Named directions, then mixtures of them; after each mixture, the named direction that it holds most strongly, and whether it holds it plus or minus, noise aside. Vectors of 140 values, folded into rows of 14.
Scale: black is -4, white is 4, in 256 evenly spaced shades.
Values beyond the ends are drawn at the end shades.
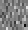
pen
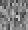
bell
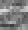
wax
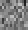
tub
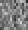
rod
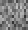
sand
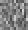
rod, minus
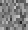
rod, minus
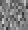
tub, minus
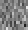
pen, plus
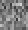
tub, plus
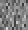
pen, plus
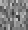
bell, minus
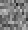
rod, plus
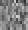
bell, plus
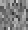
bell, minus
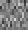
tub, plus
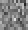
rod, minus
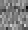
pen, minus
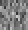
bell, plus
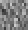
bell, minus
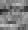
wax, minus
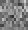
tub, minus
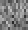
sand, plus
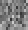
sand, minus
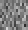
pen, plus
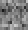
wax, minus
